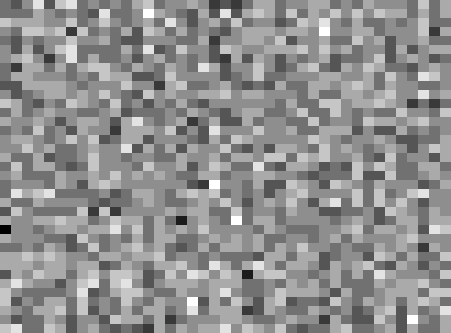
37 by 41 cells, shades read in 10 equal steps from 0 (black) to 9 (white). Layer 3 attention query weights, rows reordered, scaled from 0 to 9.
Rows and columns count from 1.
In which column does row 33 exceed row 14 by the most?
21
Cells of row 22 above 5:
16
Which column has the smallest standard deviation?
32
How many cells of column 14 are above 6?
6
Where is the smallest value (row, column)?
26, 1
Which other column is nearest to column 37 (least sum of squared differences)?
27
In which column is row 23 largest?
31
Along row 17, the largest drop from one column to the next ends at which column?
13
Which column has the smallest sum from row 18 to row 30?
39
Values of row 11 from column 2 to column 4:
3 4 5
